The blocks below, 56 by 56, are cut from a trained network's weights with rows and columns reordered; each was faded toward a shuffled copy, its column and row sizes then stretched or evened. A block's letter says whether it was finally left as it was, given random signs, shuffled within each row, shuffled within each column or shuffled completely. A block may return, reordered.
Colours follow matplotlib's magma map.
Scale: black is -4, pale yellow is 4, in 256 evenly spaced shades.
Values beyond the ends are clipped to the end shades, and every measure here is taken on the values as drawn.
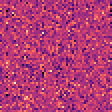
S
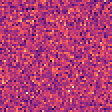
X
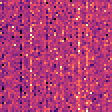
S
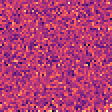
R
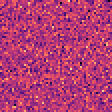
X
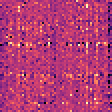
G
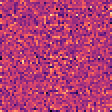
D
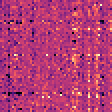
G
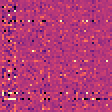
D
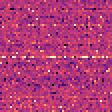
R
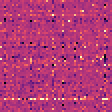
G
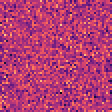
S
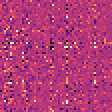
D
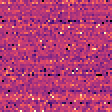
R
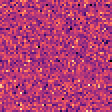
R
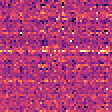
G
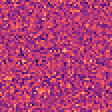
R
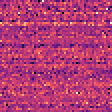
R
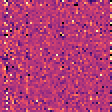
D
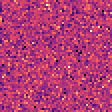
X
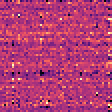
G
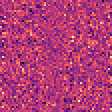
S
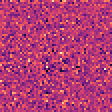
D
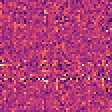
D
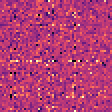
D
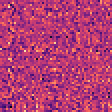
G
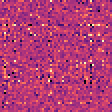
D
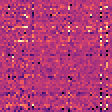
G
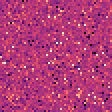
X
